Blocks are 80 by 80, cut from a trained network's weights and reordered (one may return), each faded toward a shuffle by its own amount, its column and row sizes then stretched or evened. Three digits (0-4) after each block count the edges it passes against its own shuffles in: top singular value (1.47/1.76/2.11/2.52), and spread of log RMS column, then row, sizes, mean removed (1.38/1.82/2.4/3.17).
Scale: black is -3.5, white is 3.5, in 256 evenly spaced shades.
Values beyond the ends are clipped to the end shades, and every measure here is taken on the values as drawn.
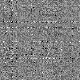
0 3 3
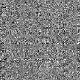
2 3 3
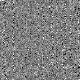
1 3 0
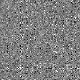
2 3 2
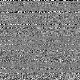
1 0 4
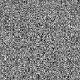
3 2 1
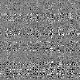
0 3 4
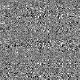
0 3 3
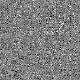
1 2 2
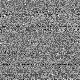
0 0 3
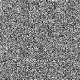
1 1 1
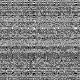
4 3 1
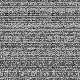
4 1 0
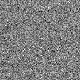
2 0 0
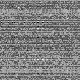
4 1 1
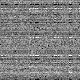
4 2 3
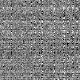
3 4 0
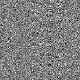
2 2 0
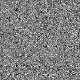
1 1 3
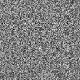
2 1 2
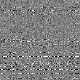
3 1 4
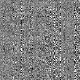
0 4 2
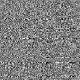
2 1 3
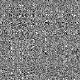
1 3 2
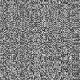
3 2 1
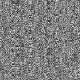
2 3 0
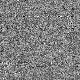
0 0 2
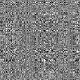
3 4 3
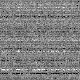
4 1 3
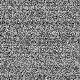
1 1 0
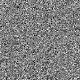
0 2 2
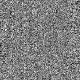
0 2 0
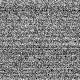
2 0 0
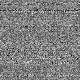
0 0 3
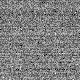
1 1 1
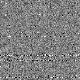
1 1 3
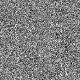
0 2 0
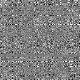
0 3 4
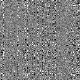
1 4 3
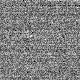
1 1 1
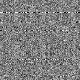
2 0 3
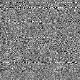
1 0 4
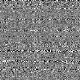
0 1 4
